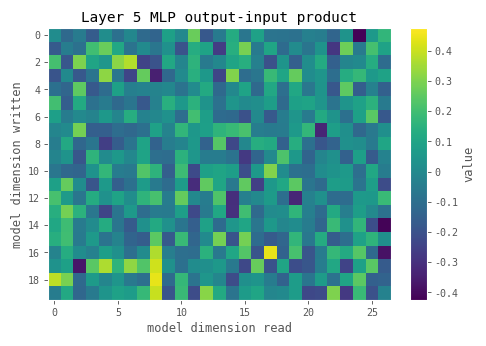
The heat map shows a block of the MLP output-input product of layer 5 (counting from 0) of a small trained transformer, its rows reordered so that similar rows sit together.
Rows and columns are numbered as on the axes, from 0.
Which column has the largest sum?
8
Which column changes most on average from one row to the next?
15
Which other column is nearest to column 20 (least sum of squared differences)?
9
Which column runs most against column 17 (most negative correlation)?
6
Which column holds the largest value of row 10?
17
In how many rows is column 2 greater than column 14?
11
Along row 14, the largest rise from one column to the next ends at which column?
22
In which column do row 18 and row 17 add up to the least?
2
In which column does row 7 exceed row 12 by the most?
14
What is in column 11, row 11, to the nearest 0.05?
-0.3
